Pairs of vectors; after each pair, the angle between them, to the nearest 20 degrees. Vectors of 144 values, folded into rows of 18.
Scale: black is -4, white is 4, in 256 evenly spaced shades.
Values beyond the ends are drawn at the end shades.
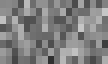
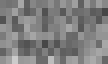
140 degrees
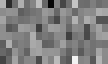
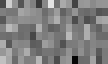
160 degrees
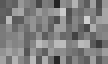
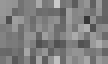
160 degrees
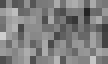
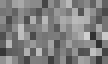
120 degrees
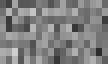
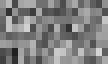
160 degrees
